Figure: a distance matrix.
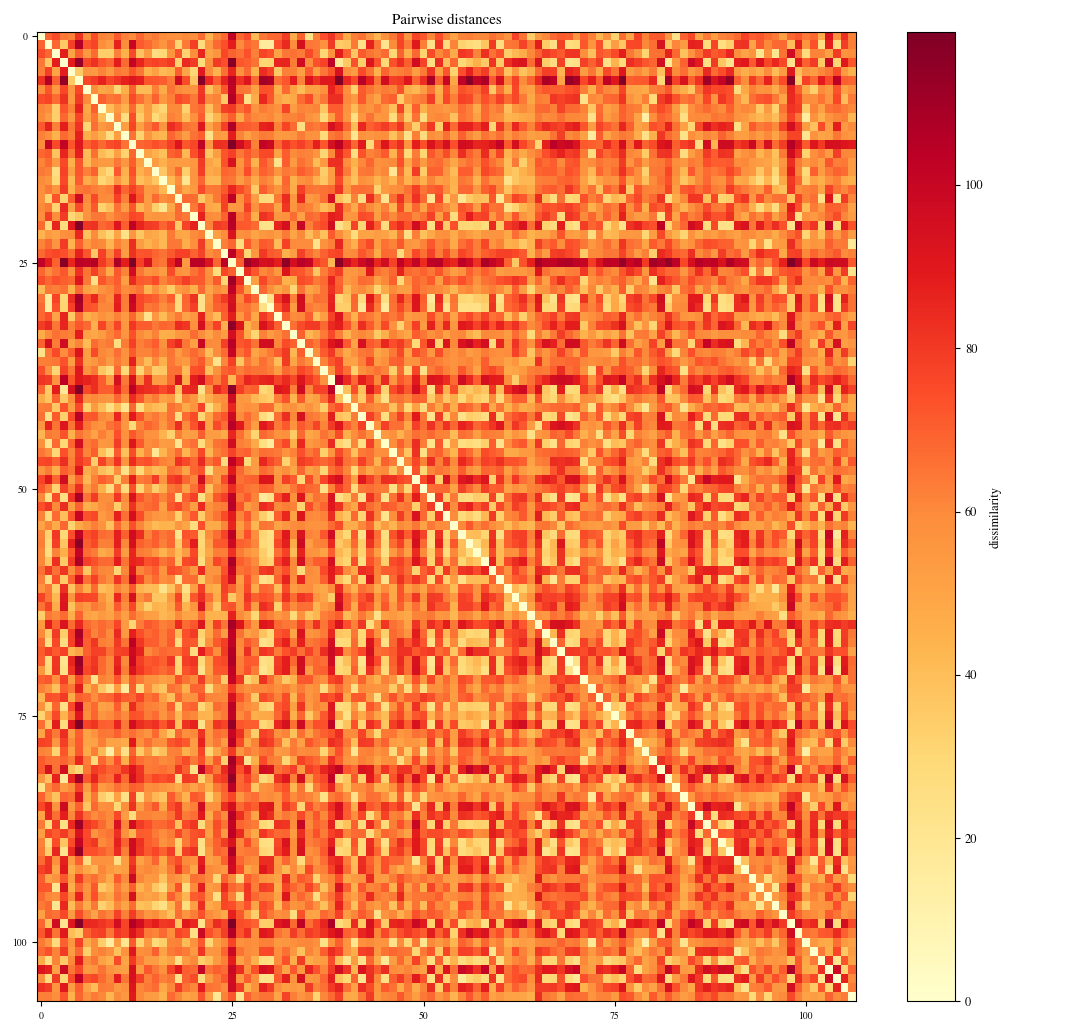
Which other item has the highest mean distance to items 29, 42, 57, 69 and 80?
5
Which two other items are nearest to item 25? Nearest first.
62, 38
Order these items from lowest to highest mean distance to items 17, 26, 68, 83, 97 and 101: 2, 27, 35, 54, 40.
54, 40, 35, 2, 27
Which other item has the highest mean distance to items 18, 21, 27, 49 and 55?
25
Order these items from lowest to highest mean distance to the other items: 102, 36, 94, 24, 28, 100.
102, 100, 28, 36, 94, 24
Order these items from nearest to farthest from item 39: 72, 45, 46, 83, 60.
45, 60, 83, 72, 46
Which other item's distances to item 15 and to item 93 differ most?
46
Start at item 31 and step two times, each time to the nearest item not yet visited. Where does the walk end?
63
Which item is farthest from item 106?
12
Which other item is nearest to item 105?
92
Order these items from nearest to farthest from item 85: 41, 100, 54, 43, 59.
59, 41, 100, 54, 43
